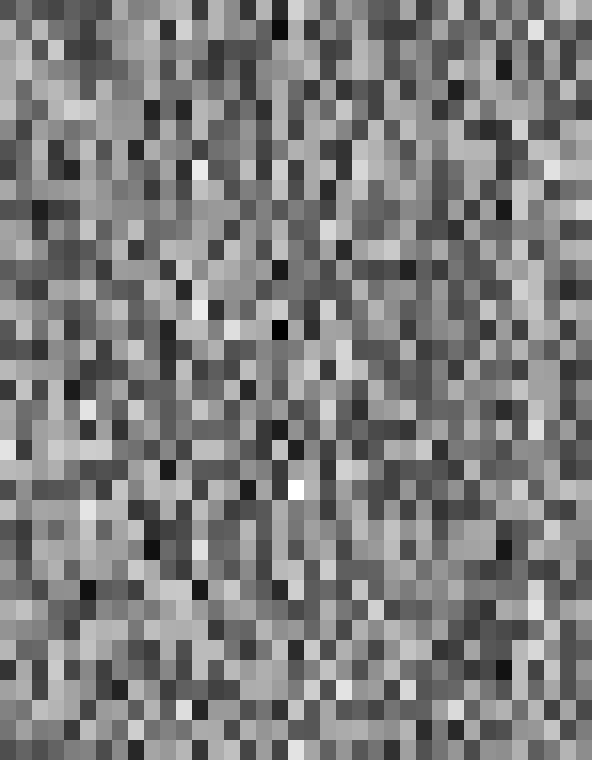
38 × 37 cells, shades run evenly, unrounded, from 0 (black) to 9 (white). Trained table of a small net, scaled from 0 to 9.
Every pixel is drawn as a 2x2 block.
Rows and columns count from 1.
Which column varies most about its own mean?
18
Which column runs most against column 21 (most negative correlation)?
20
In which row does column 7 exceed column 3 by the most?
11
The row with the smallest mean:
14
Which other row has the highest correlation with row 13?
16
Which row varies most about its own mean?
9
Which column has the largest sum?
34
